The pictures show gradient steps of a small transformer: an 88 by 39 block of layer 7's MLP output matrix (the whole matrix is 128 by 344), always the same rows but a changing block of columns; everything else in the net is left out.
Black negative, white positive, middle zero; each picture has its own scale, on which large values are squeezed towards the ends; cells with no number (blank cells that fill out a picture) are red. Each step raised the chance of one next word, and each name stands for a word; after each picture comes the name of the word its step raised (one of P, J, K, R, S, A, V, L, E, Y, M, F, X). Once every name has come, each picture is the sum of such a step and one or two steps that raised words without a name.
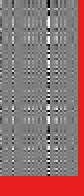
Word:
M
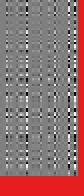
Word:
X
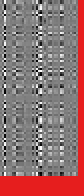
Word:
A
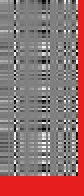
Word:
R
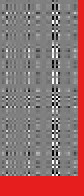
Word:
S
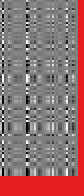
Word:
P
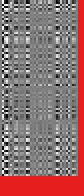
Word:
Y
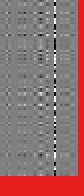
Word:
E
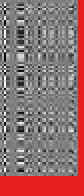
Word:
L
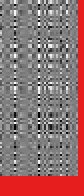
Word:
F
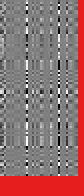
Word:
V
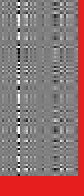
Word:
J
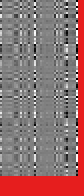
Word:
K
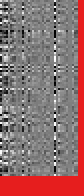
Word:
L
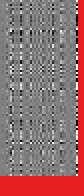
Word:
R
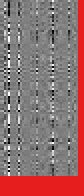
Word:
M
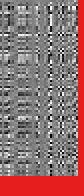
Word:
E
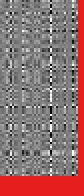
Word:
S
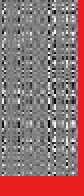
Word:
V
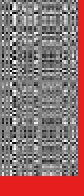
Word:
A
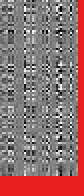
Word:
X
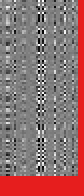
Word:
V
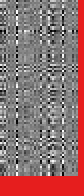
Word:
A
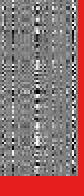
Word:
V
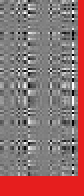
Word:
A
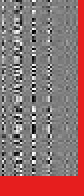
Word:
X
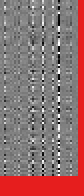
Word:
M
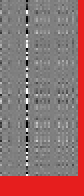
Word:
V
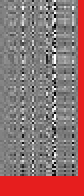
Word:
E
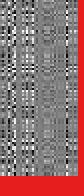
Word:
A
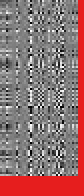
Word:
S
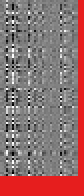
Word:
S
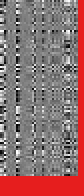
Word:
R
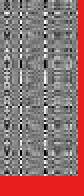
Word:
S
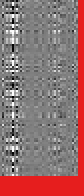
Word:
K
